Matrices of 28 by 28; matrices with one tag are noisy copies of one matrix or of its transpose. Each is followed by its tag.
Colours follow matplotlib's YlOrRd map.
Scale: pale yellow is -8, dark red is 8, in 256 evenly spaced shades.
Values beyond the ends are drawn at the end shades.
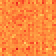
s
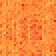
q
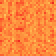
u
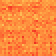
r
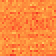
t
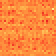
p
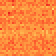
p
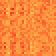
p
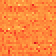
r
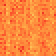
p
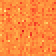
r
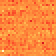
p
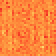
t
